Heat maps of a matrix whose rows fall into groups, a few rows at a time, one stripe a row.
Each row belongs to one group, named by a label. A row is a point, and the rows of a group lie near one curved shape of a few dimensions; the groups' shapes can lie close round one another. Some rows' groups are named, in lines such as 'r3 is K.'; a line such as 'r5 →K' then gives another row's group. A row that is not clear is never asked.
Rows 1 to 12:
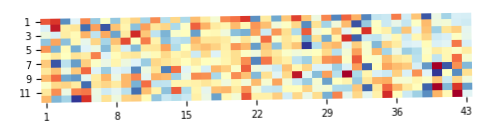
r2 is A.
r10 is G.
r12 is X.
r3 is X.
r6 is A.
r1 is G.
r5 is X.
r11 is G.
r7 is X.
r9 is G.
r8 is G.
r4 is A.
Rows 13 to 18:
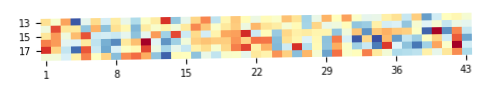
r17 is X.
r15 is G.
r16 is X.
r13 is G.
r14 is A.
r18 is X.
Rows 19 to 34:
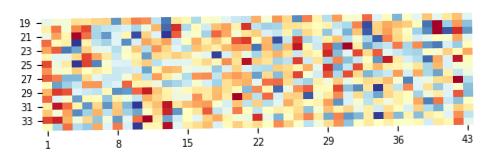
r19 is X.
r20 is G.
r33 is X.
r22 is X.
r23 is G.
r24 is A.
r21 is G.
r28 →X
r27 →G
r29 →X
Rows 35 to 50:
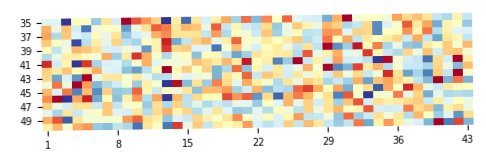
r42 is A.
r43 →X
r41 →X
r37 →X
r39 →A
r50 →G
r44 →G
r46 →G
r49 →G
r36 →X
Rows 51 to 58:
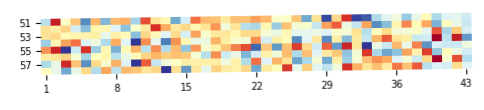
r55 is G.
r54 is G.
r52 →X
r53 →G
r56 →X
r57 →G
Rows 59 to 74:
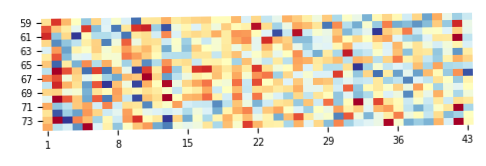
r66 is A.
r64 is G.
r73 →G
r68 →A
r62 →X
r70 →A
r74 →X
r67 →X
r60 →X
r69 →G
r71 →A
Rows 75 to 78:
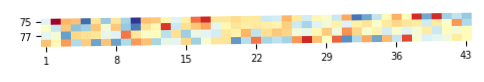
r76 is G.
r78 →X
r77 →A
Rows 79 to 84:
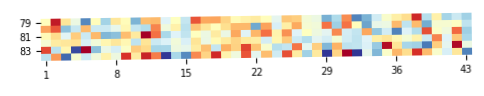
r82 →G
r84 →A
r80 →G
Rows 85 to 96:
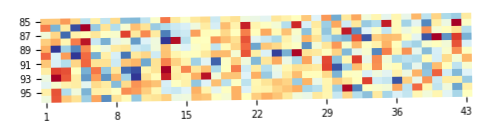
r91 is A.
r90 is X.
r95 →G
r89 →X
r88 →G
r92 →A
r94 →X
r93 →A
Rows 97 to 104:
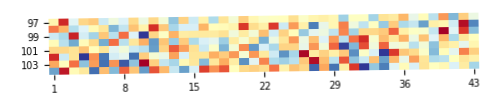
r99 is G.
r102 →X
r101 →A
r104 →A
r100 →A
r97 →G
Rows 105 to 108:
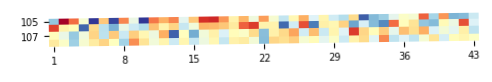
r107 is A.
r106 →X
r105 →A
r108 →A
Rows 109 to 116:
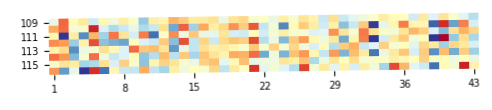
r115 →G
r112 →G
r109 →A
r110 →G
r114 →G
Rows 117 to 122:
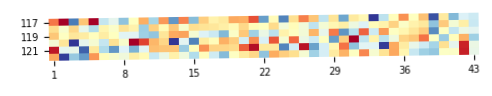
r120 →A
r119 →A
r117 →G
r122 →X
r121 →X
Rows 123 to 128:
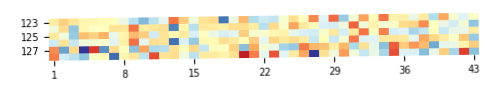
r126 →A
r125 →A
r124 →A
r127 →X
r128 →X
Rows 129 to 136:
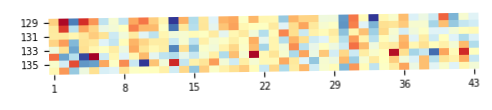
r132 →G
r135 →G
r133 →A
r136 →G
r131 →A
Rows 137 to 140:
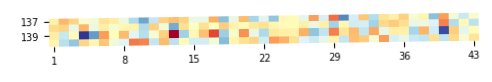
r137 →A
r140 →A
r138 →G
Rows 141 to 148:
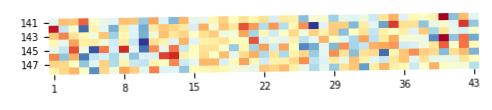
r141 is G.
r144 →G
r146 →X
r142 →X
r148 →G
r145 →G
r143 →A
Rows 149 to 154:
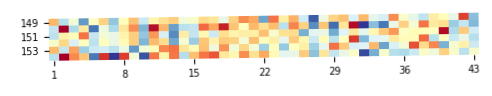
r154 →A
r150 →A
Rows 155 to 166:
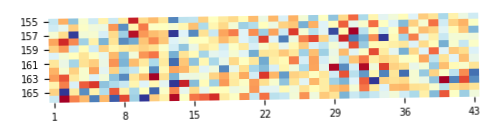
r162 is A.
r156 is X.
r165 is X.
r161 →A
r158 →X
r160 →X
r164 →G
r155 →A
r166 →A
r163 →X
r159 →G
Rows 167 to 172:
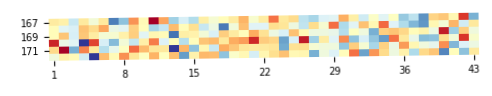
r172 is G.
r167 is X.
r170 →X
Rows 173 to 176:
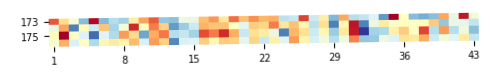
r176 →A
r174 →A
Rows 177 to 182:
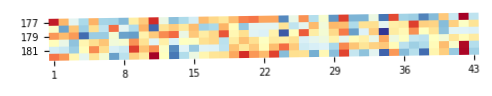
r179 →X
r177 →X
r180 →A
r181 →X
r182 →X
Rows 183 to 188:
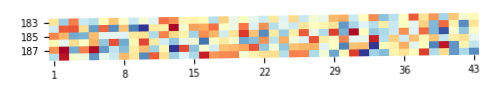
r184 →A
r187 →G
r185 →G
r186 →X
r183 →X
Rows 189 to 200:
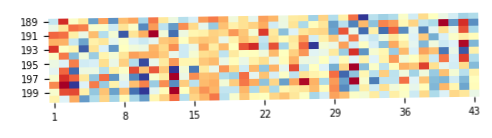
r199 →A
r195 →G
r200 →G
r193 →X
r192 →G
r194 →G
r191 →X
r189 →A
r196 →A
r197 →A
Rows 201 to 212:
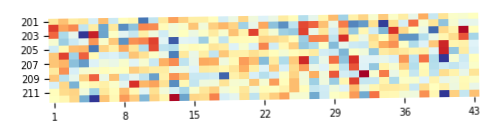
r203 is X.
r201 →A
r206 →G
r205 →G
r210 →A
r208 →G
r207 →G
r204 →X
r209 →A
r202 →X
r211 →G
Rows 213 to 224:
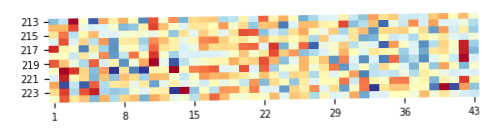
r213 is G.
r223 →G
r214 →X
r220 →A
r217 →X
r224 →A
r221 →A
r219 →X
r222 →X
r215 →G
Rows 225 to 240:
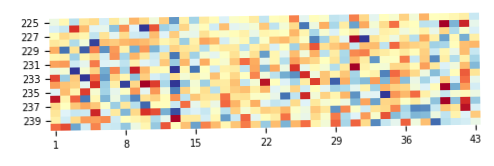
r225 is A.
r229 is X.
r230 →A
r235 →G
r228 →G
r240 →G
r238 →X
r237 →G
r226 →G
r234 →X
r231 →G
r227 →G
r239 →A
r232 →A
